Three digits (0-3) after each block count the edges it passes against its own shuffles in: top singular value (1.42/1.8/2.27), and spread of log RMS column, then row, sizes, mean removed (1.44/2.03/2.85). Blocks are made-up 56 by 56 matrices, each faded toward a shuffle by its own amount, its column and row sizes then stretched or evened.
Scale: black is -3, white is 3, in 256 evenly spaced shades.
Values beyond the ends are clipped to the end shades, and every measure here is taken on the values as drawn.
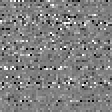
0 0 3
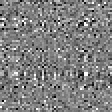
3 1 2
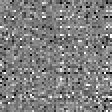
2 2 2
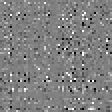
1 2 2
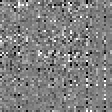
0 3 2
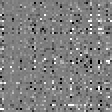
2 3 2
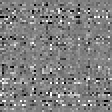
1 2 3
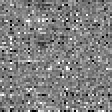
2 1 2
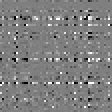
3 2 3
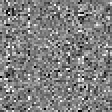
2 2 1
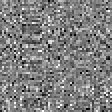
2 1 0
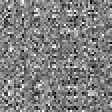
2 2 0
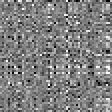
3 2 2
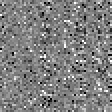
1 2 0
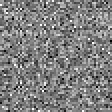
2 0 0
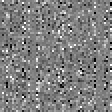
0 3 0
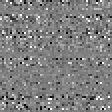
0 1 3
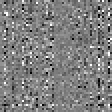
1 3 1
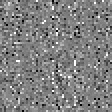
1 2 0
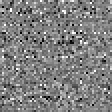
0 1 2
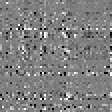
2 2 3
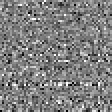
2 0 2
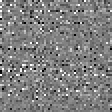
1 1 2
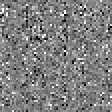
0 2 1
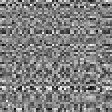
3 0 3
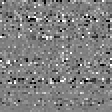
0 0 3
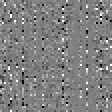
0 3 1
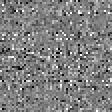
0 1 2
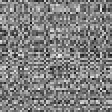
3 0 2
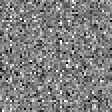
1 1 0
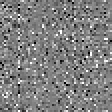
2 2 0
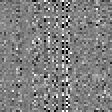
2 3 1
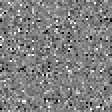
0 1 1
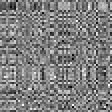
3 2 0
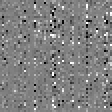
0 3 1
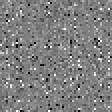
0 2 1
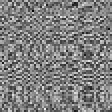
3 1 2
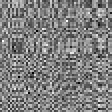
3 2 0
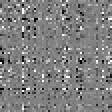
2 3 3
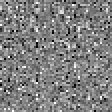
1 2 0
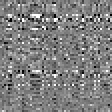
3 2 3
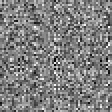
2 2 0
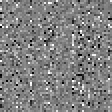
0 2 1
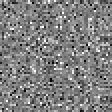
2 0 0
